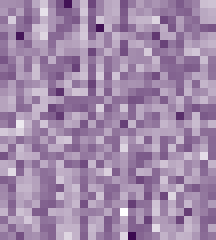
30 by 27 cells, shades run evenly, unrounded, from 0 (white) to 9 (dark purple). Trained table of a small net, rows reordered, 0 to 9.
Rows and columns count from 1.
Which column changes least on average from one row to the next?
4
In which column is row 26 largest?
17
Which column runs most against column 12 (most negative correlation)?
11
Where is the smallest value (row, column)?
27, 16
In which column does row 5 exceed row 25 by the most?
3
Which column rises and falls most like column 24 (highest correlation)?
10
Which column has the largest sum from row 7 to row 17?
12
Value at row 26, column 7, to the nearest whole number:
6
